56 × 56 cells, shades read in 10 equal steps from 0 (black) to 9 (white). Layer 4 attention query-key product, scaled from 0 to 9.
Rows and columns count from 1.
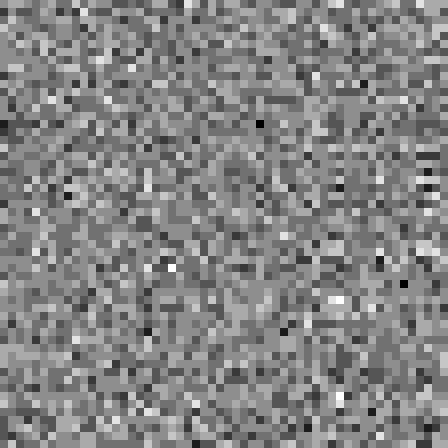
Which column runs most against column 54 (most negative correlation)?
16
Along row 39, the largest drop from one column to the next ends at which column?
48
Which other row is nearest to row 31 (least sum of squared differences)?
21
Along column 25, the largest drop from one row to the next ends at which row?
52
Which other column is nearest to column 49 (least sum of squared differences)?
26
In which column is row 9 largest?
17
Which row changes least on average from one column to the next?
29
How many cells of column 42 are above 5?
19
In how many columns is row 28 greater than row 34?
27
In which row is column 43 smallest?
24
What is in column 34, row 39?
6
